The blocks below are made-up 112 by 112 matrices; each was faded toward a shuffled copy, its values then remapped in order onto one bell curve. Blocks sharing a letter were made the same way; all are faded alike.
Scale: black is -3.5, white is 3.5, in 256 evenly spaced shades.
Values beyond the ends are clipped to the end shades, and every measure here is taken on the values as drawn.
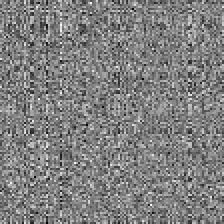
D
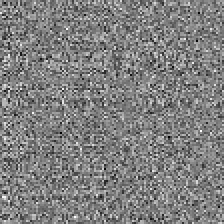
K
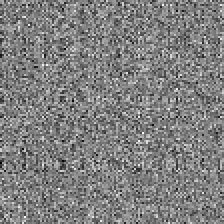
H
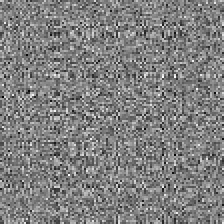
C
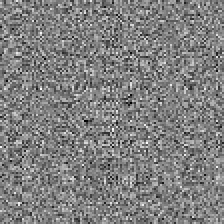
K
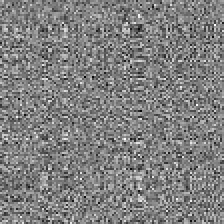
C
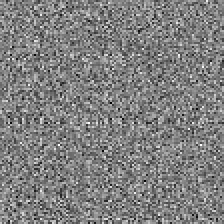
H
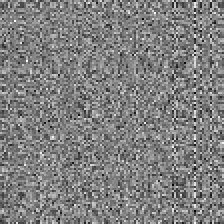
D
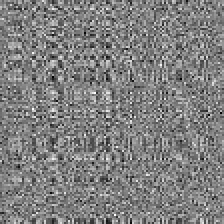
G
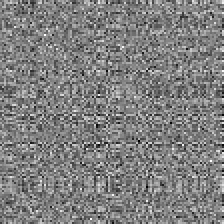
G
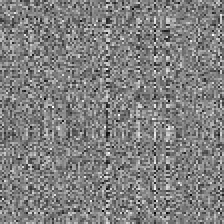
D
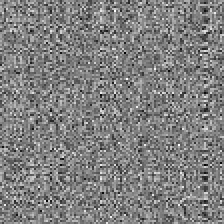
D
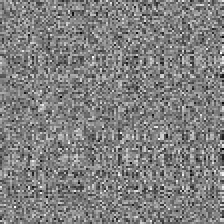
C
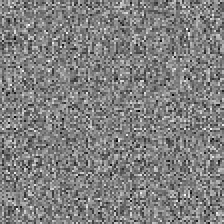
K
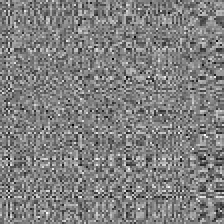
G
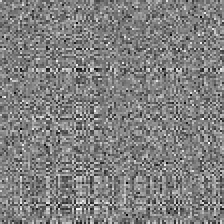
G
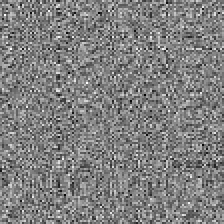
C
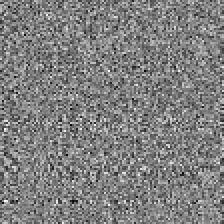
H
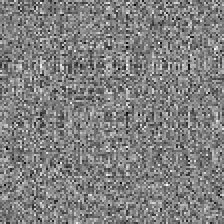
K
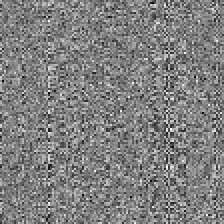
D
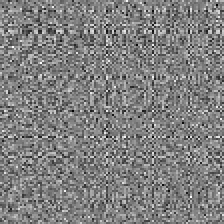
G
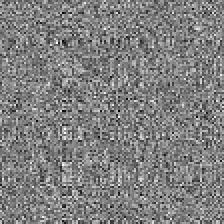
C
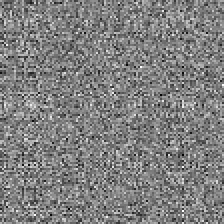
K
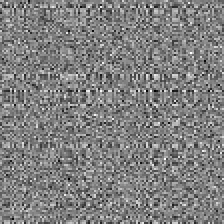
G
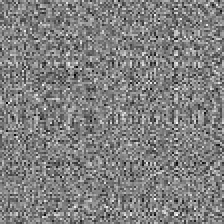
C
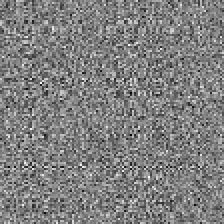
C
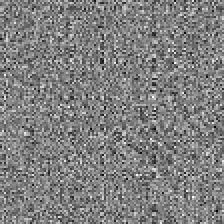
K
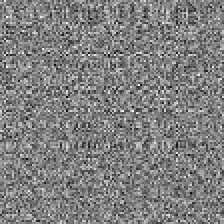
C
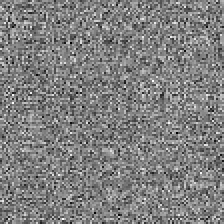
H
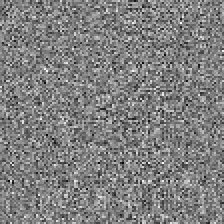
H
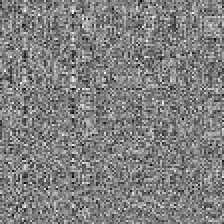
K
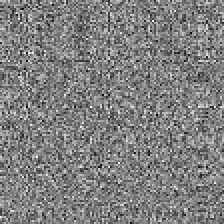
H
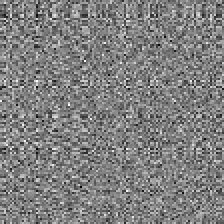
G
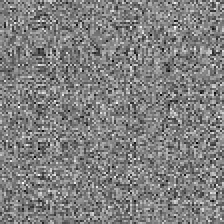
H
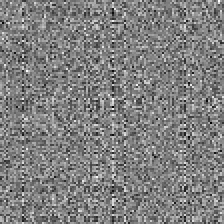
D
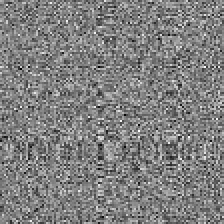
C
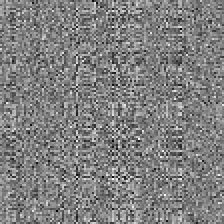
D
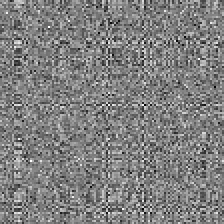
G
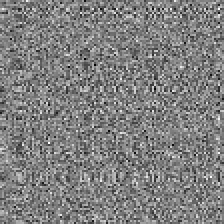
C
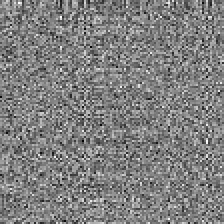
C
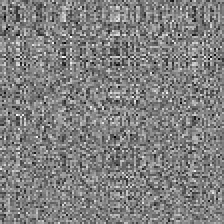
C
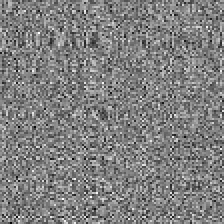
C
